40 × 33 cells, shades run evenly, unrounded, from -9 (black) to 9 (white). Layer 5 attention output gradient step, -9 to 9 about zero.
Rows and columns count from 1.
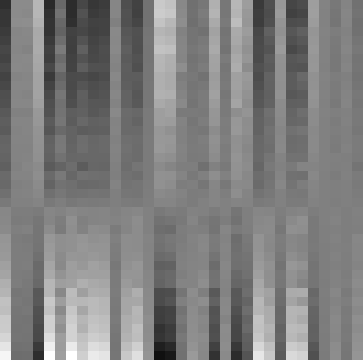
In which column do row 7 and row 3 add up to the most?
15
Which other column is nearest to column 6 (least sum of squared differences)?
33
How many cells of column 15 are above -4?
34
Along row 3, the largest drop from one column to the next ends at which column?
5
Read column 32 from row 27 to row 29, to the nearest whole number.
0 0 0
